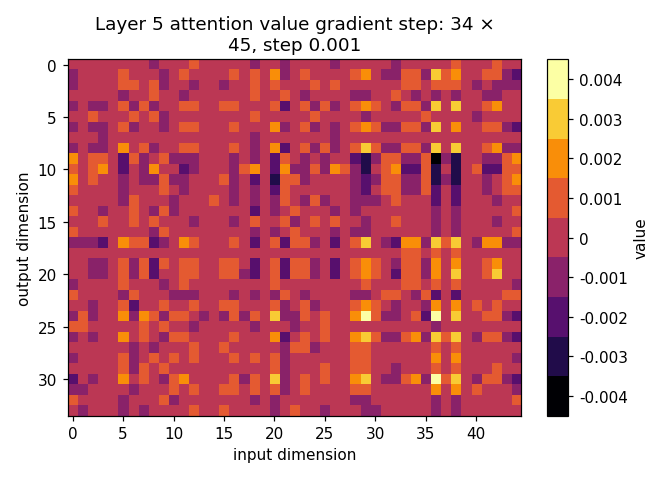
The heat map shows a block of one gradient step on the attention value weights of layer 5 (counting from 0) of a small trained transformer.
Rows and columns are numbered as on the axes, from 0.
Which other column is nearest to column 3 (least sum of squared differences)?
26
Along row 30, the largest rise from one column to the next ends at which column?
36
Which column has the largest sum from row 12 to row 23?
42
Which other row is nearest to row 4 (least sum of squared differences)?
8
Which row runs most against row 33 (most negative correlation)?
24
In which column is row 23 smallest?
6
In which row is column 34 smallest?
10
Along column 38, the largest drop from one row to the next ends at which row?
9
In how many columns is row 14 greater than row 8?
12
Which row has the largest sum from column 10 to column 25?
30
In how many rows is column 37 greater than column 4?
5
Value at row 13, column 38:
-0.002
